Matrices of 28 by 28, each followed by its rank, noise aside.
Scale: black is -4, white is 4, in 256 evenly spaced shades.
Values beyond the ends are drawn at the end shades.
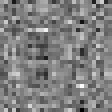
three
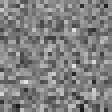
six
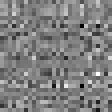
four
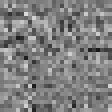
six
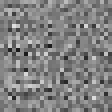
six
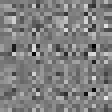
three
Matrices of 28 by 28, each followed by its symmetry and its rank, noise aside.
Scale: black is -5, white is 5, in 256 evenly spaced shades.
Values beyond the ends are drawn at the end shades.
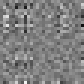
antisymmetric, rank two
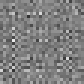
no symmetry, rank three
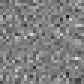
no symmetry, rank three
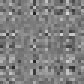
antisymmetric, rank two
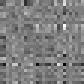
no symmetry, rank two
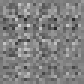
antisymmetric, rank two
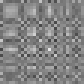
symmetric, rank two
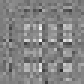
symmetric, rank one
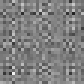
antisymmetric, rank two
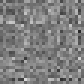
no symmetry, rank two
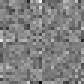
symmetric, rank three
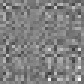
symmetric, rank two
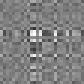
symmetric, rank one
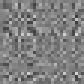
no symmetry, rank two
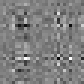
no symmetry, rank two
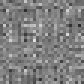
no symmetry, rank three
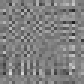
antisymmetric, rank two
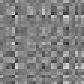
symmetric, rank one
